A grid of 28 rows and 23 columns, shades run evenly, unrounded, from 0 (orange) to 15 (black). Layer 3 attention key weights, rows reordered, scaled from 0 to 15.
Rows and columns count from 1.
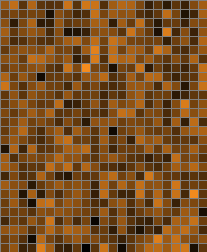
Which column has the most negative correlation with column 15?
9
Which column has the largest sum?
3
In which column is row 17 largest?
1
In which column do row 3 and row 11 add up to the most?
21
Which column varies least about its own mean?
2
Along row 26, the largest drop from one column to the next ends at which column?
19
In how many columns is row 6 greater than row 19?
10
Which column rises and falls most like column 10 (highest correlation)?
8
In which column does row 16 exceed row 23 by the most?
5
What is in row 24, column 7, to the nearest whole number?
6
